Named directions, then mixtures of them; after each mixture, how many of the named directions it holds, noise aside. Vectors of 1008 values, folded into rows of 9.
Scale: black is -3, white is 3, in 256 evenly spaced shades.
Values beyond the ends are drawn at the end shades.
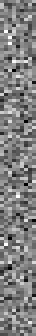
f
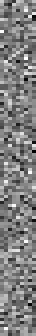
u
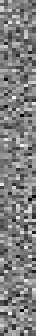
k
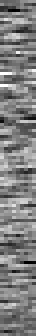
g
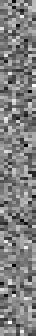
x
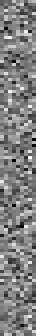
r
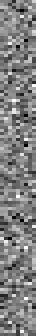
two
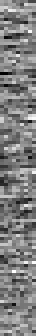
two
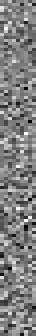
three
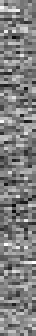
three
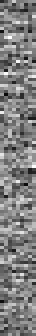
four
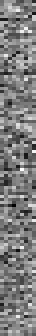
two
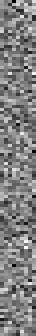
two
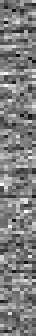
three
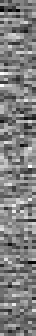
two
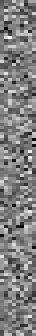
one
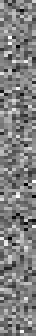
two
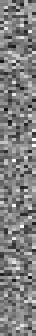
one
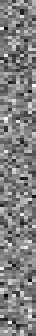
two
